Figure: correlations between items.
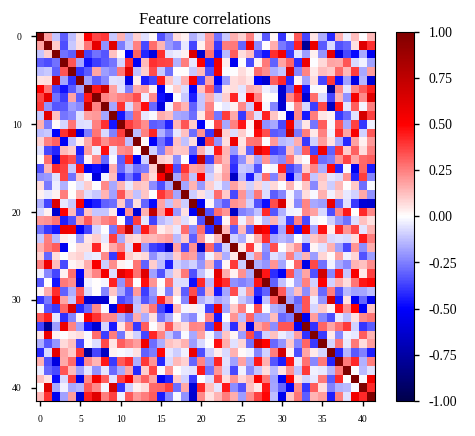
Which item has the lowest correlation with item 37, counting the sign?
2
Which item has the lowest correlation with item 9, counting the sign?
31
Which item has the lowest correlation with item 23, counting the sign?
19
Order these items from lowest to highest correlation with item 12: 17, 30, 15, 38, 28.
38, 15, 30, 28, 17
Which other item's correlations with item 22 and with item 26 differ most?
33
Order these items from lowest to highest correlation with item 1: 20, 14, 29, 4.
4, 20, 29, 14
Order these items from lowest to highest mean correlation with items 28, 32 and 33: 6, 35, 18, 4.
18, 6, 4, 35
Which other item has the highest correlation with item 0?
6
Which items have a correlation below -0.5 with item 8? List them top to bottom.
15, 30, 36
